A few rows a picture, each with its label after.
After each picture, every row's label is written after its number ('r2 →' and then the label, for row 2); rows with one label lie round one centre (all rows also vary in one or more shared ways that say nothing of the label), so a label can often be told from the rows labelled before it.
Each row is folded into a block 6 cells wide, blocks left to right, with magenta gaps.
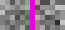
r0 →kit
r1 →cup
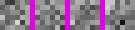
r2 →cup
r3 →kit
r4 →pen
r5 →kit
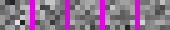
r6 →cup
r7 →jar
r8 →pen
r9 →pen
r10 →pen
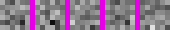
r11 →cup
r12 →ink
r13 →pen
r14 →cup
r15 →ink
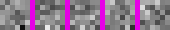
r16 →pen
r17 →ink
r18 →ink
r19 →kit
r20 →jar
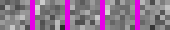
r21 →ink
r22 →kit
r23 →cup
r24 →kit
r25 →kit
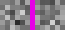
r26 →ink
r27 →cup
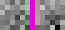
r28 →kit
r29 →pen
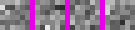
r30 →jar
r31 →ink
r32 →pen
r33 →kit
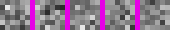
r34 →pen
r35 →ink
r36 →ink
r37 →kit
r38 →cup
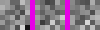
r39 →kit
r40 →cup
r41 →cup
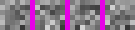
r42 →pen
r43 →jar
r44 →ink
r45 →pen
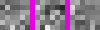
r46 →ink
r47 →ink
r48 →kit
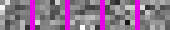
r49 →kit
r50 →pen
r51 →ink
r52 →cup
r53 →jar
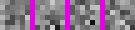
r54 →cup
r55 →pen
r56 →cup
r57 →jar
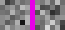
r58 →cup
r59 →jar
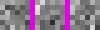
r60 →jar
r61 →kit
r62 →kit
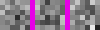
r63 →kit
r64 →cup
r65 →kit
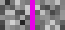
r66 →jar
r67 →jar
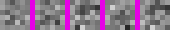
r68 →cup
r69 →cup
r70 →ink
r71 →pen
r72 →ink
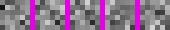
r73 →ink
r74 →jar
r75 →jar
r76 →kit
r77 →jar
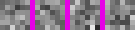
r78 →ink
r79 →jar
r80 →kit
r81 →cup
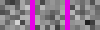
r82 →cup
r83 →pen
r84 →ink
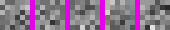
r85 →kit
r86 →ink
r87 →ink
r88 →kit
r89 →ink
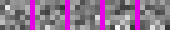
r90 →pen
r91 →ink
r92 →cup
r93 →ink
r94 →jar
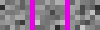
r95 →ink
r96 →pen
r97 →ink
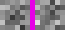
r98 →pen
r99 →pen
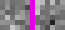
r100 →ink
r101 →kit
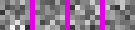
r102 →jar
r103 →cup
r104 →pen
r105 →jar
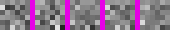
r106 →jar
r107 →kit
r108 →pen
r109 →jar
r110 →pen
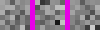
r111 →kit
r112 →cup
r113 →kit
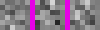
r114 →ink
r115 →jar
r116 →jar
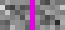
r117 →jar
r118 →cup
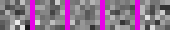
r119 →jar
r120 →pen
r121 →pen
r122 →ink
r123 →ink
